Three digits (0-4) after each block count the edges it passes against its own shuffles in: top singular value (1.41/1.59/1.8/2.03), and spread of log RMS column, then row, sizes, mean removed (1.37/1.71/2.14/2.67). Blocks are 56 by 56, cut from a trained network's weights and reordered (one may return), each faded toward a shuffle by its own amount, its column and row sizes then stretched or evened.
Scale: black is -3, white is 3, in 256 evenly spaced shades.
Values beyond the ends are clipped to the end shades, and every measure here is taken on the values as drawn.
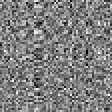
4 2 2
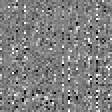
0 4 1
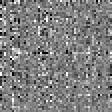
3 4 3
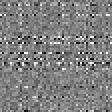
4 2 4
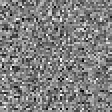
2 1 2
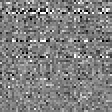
4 2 4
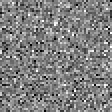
2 0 1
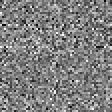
2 2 2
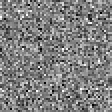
0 2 2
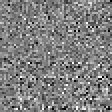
0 1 3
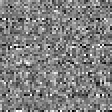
3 0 4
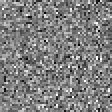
1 2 1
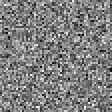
1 0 0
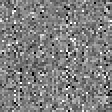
1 3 0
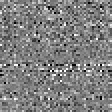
2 2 4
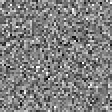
1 1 0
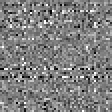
1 2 4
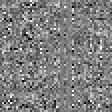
0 4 2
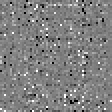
0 3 2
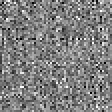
2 2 2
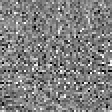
2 1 2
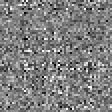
0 2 4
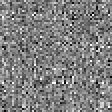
2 3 2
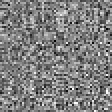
3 1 1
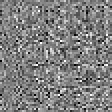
3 3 3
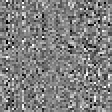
2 4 1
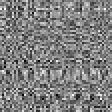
4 1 3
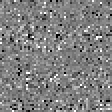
0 1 3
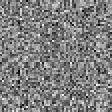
3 2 0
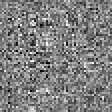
3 2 2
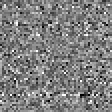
0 1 3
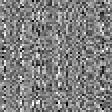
4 4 0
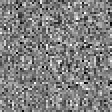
2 2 2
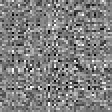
4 4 4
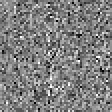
0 3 1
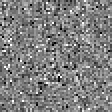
1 1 0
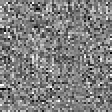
3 3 2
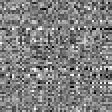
4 2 4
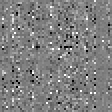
0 4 1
